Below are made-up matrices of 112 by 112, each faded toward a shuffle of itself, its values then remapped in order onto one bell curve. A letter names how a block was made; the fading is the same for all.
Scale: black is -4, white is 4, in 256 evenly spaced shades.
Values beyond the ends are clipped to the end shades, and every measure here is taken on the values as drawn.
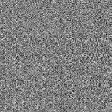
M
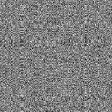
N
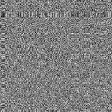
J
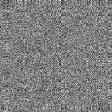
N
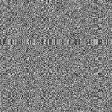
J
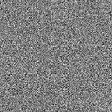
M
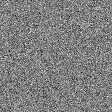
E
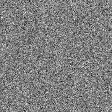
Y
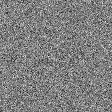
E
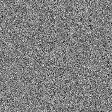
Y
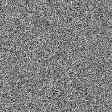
Y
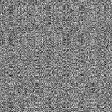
J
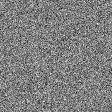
E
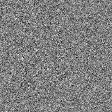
Y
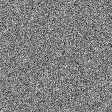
E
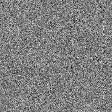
Y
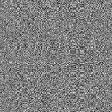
J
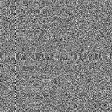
N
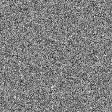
Y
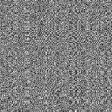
J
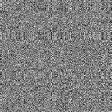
N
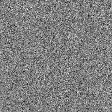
Y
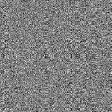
N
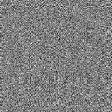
N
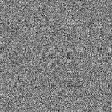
M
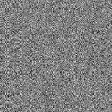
N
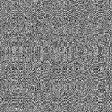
J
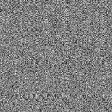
M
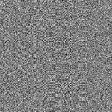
N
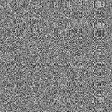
N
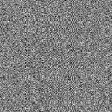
N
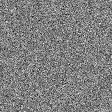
E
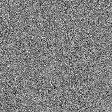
Y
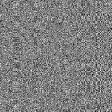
N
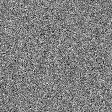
E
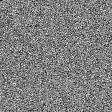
E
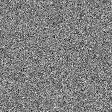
E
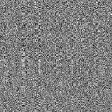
N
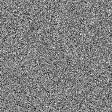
Y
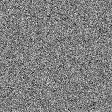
E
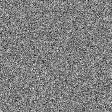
Y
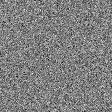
E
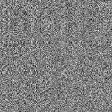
M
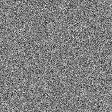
Y
